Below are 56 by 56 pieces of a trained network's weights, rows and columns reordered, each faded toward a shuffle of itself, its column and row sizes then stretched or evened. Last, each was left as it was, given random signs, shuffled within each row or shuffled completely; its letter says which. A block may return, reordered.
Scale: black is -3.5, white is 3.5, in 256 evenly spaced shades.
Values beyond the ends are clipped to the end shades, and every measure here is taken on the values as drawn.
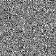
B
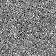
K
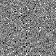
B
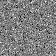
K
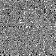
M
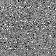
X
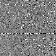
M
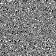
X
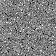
K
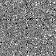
M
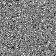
K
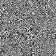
M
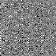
B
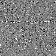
X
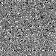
X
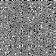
B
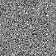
M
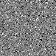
X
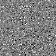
M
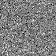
K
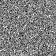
K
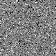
K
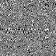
B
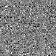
M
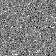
X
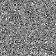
M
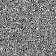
X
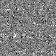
X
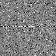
X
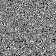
X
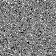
K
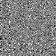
M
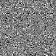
B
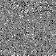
M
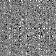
B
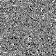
M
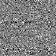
B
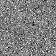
X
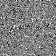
X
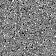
K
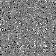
M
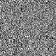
B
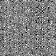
B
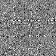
M
